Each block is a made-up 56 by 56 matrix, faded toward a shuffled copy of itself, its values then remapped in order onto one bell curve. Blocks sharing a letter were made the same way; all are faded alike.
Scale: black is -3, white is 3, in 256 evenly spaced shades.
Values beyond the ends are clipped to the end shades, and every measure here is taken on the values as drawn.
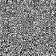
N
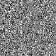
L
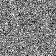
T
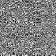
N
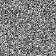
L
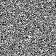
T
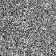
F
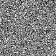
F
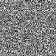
N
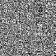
L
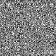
N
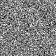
T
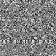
N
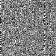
L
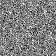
T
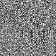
L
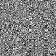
N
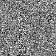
F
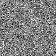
F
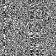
L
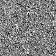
F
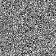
F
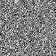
L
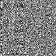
L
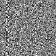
L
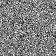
T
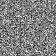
T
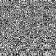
N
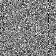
F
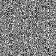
L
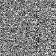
L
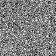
F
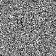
F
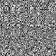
N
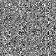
L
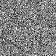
T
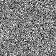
T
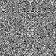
N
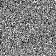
T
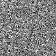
F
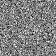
T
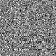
N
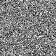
T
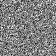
T
